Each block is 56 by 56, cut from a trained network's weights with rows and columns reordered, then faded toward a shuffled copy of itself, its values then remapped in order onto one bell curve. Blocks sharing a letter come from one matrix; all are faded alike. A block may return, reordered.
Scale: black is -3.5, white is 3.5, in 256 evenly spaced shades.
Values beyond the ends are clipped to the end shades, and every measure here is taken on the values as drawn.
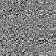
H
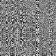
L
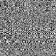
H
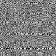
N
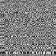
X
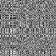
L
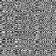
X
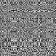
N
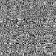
H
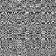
N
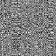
H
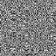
H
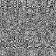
H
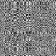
L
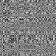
X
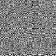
X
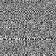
H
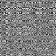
N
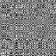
X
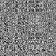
H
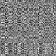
L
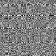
N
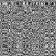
L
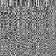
L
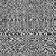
N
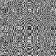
L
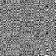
L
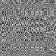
X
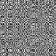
L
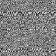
H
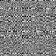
X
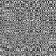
X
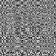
X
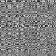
N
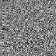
H
